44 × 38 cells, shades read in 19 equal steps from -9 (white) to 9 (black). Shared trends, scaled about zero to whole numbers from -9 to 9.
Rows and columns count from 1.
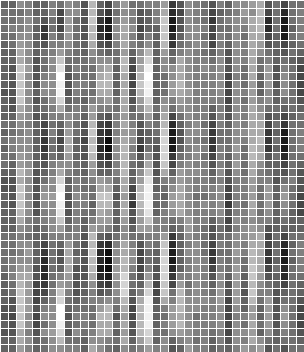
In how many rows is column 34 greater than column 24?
29
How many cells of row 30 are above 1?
10
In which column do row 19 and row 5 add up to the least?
21
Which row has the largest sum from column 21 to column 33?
2
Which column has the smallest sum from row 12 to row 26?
19
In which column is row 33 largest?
14
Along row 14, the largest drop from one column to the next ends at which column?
3
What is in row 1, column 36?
4
